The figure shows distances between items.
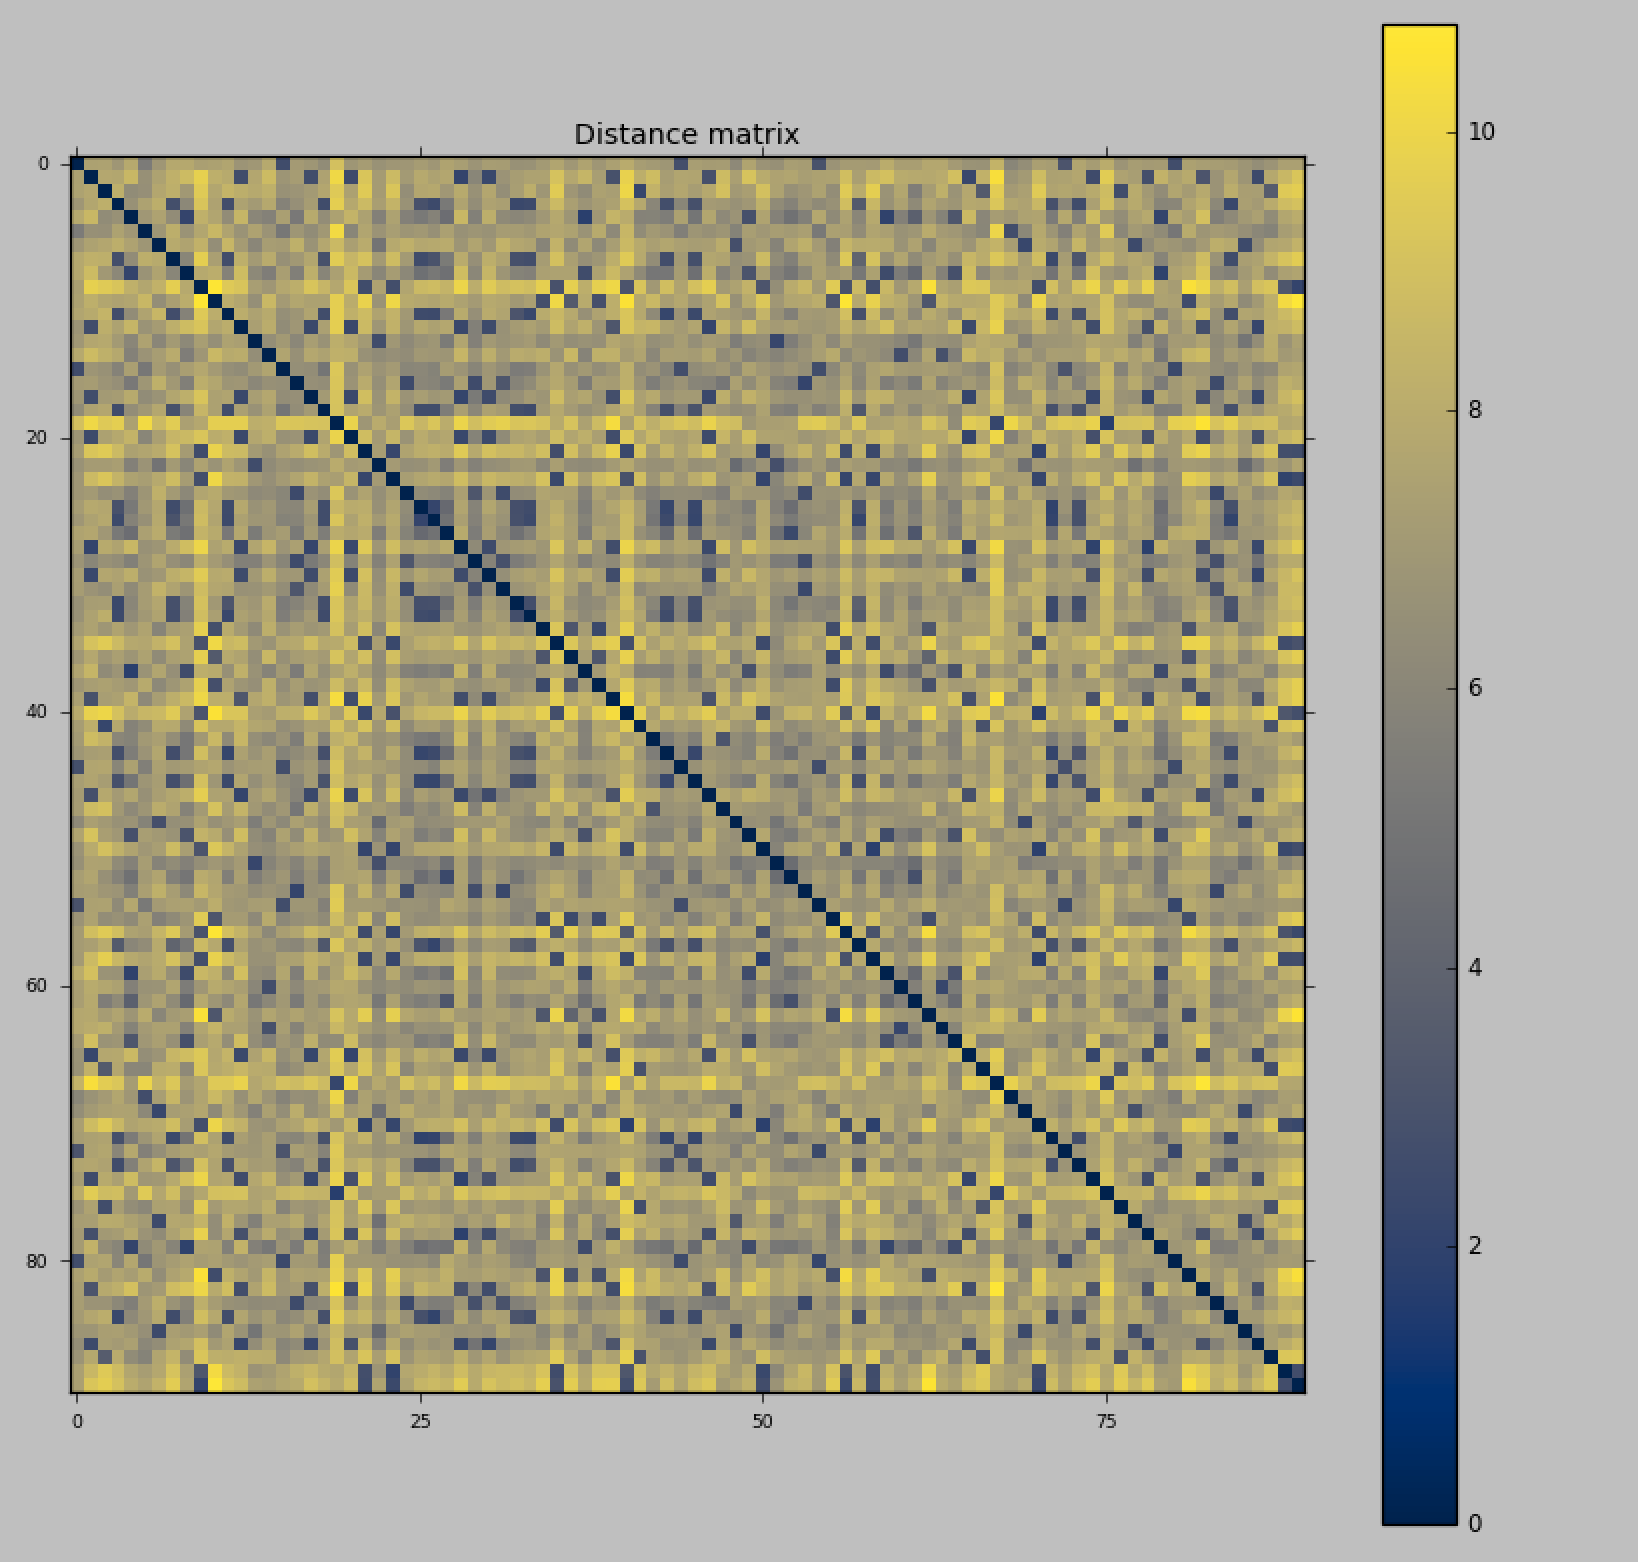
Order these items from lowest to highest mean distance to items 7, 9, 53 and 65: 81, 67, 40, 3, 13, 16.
16, 3, 13, 40, 81, 67
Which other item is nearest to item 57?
26
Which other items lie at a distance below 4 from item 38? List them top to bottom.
10, 34, 36, 55, 62, 81
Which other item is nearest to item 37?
4
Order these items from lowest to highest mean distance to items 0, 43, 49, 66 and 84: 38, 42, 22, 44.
44, 42, 22, 38
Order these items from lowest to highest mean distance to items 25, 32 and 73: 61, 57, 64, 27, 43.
43, 57, 27, 61, 64
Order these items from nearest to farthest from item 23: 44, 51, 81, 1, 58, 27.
58, 51, 44, 27, 1, 81
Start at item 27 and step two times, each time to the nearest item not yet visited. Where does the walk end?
61
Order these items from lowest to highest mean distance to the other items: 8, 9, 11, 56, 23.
8, 11, 23, 56, 9
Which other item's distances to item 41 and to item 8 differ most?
2
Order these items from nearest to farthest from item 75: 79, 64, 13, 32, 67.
67, 64, 79, 13, 32
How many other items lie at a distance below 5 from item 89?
10
